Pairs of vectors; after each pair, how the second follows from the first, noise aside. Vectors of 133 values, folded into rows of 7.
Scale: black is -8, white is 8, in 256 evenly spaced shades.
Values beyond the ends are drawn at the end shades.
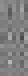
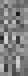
reversed, negated, scaled up.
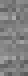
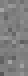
negated, partly zeroed.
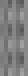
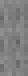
wrapped around, shrunk.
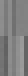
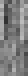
reversed, negated, scaled up.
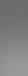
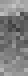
wrapped around, scaled up.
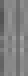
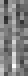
wrapped around, negated, scaled up.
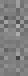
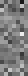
wrapped around, negated, scaled up.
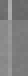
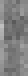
wrapped around.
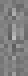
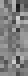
wrapped around, negated, scaled up.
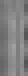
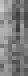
wrapped around, negated, scaled up.
